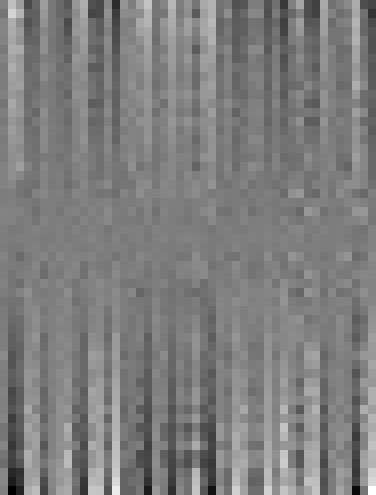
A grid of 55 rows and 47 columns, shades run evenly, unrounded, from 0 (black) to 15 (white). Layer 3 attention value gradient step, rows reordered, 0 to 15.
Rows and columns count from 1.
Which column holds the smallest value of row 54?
2
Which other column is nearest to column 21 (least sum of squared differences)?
1
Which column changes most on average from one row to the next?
38
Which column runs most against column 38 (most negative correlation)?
46
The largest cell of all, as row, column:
55, 47
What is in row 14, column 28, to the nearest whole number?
7
